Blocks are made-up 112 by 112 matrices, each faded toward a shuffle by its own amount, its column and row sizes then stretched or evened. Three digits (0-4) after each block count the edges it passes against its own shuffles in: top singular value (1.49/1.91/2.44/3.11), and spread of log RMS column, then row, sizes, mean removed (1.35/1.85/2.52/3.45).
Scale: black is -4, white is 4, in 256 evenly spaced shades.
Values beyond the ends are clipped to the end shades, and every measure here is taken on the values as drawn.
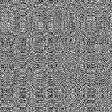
4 1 2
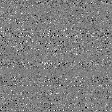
0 1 3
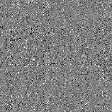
2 3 2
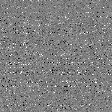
0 0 3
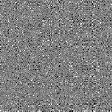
3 2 2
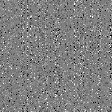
2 3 1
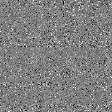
0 2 3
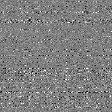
2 1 4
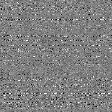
1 1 4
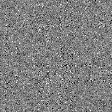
1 2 2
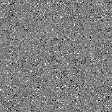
1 2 2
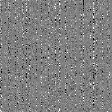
2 4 0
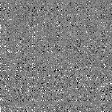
1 3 3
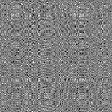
4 3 1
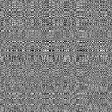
4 2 4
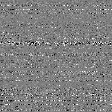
2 1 4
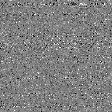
2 0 3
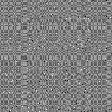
4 1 1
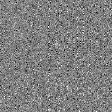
1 3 0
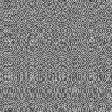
4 1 1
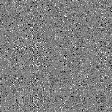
2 2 1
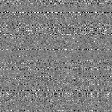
3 0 4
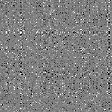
3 2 2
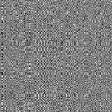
4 4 1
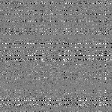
3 2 4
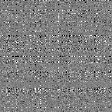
1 3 4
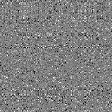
3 2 2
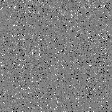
0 2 2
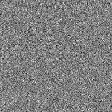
2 0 1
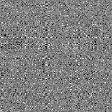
3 2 3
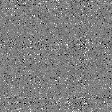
1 2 3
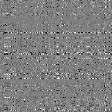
3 2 4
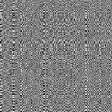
4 4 3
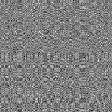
4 0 2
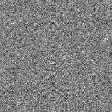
2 1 1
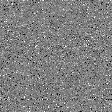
1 0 2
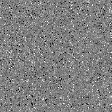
1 2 1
